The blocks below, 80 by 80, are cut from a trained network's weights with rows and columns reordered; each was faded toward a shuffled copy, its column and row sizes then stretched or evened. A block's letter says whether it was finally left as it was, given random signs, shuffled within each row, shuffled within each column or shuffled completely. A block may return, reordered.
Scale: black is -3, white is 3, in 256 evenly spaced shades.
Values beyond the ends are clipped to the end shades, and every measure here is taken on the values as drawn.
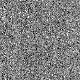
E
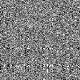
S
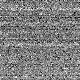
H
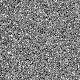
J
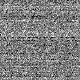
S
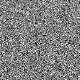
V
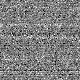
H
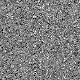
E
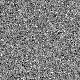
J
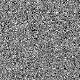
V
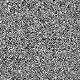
V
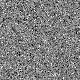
J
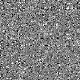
S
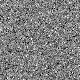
J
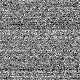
H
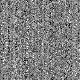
E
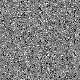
E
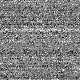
H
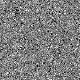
V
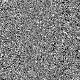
E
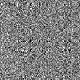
S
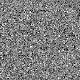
V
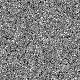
J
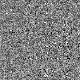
V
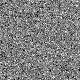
J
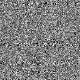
V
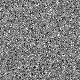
J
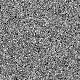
J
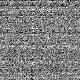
S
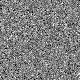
J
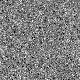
J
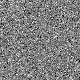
J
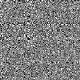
S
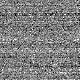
S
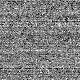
H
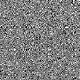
S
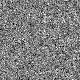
J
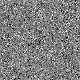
E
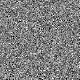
V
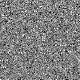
H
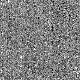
E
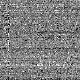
S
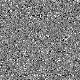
H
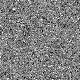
J
